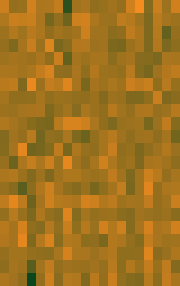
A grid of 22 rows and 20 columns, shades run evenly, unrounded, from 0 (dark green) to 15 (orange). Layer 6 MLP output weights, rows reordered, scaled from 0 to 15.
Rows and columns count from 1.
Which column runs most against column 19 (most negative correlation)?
18
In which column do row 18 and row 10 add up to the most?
8
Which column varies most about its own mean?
4
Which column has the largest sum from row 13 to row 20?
17
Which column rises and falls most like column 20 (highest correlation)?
1
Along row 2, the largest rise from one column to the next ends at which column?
9
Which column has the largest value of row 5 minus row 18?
7
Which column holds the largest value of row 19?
3
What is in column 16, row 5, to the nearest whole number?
8
